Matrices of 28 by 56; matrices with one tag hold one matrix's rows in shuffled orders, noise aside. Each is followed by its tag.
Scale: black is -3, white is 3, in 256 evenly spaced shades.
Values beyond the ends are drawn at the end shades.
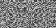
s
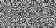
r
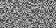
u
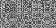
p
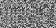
r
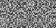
s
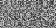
r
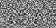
s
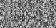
r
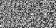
r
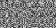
u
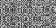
p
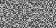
u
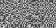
u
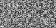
r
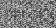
r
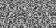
s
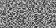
s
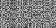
p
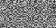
s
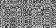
p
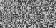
r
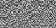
u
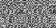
s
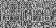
p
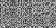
p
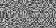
u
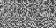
r
